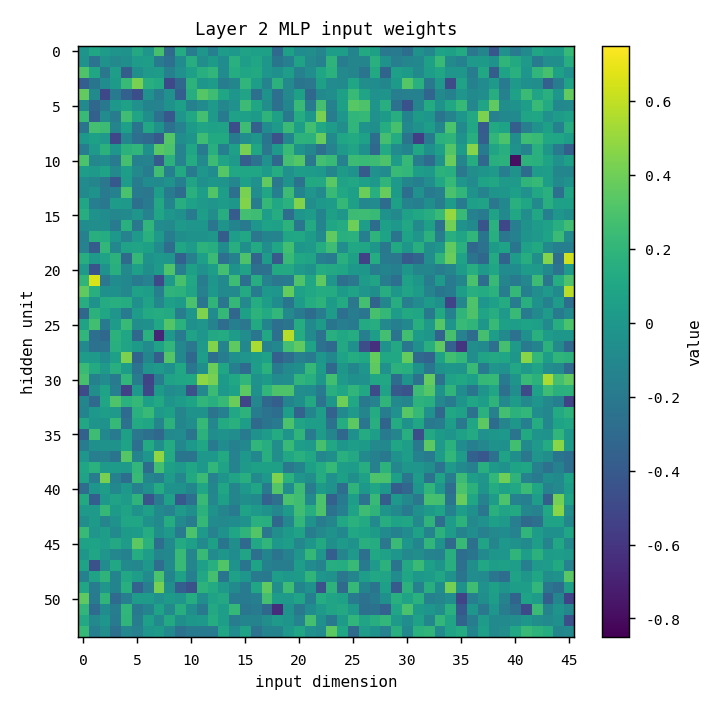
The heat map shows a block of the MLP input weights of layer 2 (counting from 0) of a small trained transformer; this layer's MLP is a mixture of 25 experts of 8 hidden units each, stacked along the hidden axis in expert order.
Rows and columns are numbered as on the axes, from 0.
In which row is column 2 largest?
39
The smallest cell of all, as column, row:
40, 10
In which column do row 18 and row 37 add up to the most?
34
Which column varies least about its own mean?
42
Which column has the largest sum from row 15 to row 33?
38
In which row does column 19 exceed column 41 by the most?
31
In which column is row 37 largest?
7
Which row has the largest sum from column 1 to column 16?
9
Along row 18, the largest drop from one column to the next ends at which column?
36
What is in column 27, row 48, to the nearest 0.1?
0.1
